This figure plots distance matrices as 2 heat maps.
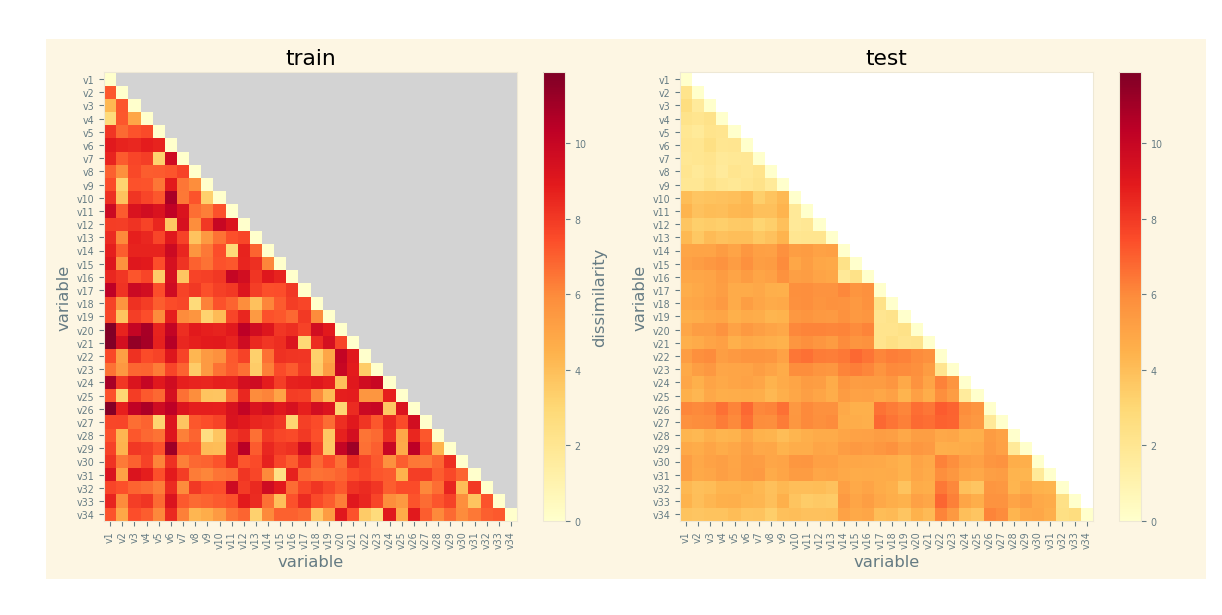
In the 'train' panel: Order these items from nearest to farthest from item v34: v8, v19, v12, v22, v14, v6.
v22, v8, v19, v14, v12, v6
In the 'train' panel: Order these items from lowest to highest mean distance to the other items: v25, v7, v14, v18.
v25, v18, v7, v14
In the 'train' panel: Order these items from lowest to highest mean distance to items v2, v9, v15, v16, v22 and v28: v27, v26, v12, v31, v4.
v31, v27, v4, v12, v26
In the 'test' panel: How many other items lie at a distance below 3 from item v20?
4
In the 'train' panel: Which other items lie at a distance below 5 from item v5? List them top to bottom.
v7, v16, v27
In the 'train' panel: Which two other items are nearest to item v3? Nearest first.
v1, v4
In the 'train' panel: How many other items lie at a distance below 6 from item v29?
6
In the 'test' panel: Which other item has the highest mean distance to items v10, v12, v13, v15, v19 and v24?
v22
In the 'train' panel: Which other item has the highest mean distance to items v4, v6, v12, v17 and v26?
v29
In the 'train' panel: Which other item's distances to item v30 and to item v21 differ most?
v17
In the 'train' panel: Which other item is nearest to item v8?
v18
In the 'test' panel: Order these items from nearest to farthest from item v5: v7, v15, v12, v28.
v7, v12, v28, v15
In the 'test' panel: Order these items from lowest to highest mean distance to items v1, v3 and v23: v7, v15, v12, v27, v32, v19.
v7, v12, v32, v19, v15, v27
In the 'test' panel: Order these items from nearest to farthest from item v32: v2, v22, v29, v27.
v2, v29, v27, v22
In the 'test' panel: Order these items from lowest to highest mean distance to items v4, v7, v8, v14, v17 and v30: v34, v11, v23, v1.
v1, v34, v11, v23
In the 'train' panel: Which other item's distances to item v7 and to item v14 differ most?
v11
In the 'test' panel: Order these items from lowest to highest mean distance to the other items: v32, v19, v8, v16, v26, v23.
v8, v32, v19, v16, v23, v26
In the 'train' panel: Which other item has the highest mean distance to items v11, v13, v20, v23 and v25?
v6
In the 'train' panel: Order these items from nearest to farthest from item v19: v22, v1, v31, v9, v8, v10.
v9, v10, v22, v8, v31, v1
